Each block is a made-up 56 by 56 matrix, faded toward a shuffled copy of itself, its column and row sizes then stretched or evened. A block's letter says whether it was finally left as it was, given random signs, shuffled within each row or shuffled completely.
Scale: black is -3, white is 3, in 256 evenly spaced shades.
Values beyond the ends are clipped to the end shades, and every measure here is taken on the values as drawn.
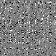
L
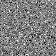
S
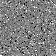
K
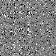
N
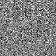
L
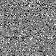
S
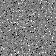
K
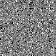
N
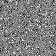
K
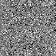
N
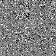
N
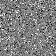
K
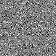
S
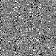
L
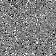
N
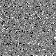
S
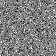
K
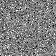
K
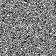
K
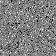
K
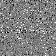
S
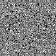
N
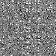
L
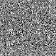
N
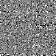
N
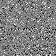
S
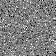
K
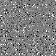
L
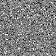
S
